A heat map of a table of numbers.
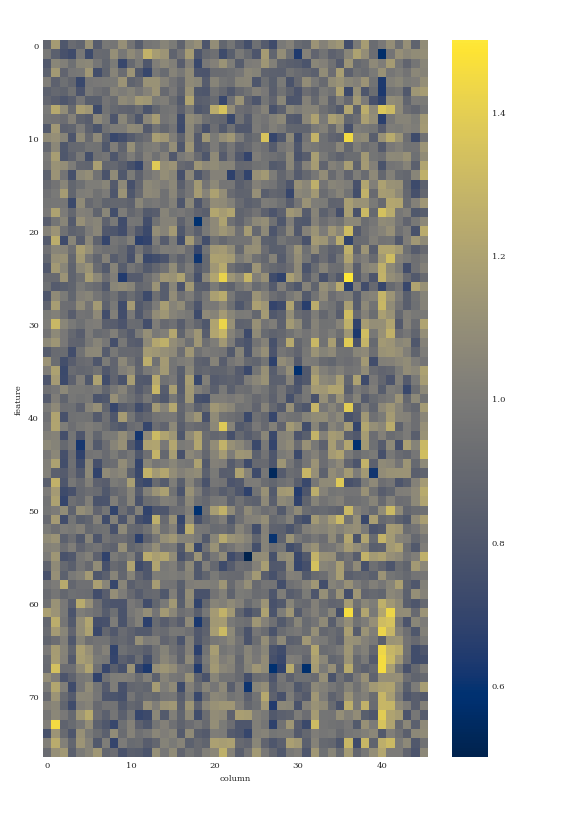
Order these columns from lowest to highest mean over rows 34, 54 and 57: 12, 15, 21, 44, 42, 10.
21, 44, 10, 15, 12, 42
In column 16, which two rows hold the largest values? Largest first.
25, 28
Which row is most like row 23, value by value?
50
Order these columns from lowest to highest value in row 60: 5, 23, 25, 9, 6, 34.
9, 34, 6, 25, 23, 5
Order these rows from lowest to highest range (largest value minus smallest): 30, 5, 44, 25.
5, 44, 30, 25
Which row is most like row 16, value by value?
15
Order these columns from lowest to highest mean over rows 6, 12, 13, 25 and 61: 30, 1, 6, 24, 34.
30, 24, 34, 6, 1
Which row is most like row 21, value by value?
47
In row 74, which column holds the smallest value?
24
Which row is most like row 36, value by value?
56
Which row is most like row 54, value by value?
52
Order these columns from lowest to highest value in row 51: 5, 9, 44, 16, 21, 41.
16, 9, 5, 41, 21, 44
